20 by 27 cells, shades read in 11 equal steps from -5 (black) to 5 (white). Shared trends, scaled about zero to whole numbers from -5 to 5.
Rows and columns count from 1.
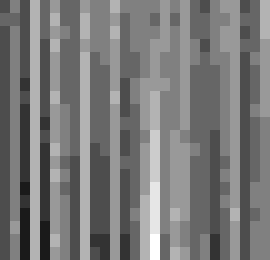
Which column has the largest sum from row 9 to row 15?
16
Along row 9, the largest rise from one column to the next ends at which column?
4
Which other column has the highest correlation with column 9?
21
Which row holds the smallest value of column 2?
2
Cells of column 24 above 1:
1
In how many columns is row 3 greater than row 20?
12
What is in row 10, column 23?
0
